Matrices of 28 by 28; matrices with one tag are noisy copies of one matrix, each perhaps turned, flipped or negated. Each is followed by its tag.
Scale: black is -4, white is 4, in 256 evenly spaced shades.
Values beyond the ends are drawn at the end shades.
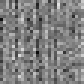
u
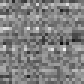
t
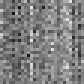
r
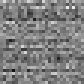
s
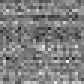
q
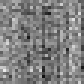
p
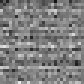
u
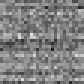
t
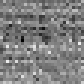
q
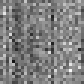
r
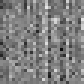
u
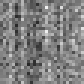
q
